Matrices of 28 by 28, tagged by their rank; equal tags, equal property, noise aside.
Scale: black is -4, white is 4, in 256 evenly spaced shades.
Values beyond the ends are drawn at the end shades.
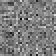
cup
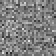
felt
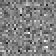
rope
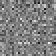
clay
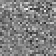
felt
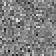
rope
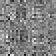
clay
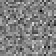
felt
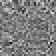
cup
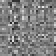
cup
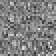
rope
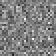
felt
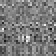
clay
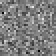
felt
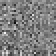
rope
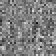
felt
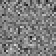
felt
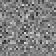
rope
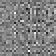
clay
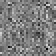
cup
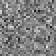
felt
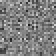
felt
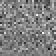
felt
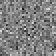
felt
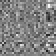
clay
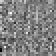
rope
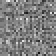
felt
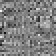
clay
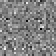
rope
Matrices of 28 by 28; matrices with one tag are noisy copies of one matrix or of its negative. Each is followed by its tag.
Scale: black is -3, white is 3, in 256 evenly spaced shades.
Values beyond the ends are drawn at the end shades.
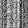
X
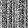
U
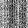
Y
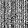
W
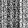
X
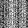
Y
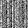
U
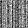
U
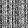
U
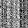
X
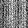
Y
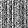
U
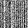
W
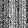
Y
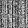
U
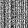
W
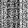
X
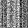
X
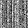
U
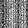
Y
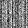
U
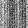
Y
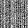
W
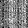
Y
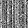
U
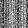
Y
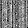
U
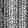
Y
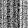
X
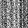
X
